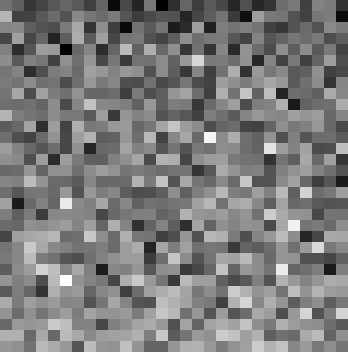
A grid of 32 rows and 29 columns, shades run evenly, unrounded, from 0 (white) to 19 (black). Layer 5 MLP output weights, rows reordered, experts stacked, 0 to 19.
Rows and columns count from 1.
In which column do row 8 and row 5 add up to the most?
6
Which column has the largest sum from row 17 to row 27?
13
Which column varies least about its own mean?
7
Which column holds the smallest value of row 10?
8
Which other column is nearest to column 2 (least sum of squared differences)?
12
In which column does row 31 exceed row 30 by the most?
5
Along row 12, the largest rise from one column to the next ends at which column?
4
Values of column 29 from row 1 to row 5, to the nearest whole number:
15 18 10 12 14
